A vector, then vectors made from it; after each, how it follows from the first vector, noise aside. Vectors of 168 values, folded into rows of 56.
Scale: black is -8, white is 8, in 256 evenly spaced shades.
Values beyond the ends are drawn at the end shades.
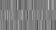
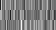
wrapped around, scaled up.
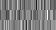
wrapped around, scaled up.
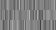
wrapped around, negated.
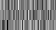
reversed, negated, scaled up.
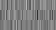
wrapped around, negated.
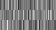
reversed, scaled up.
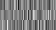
reversed, scaled up.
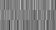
wrapped around.
